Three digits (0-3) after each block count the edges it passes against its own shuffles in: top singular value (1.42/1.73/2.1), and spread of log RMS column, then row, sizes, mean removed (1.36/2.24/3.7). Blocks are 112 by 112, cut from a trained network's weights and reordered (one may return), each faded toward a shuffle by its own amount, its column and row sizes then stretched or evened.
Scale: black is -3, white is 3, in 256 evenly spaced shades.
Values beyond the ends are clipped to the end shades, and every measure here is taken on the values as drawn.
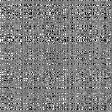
3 2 3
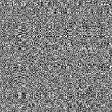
3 1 2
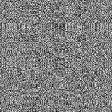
3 1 0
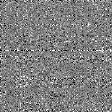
1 2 2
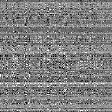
3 2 2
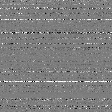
3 0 3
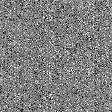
0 1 0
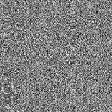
3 0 1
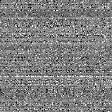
2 1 2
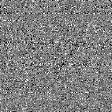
0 1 2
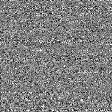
1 0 2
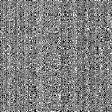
2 1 2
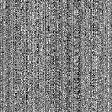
3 2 0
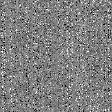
0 2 0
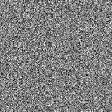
2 1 0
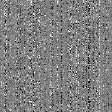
1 3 0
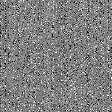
0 2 0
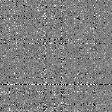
2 2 2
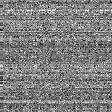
3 0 1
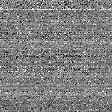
2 1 2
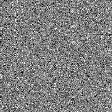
1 1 0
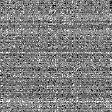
3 2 1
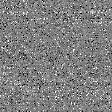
0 1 1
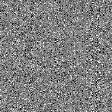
1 2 0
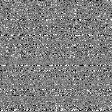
1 1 3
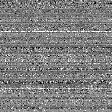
3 0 2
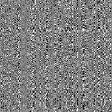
3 3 1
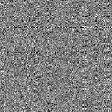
3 2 1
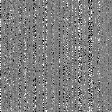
1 3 0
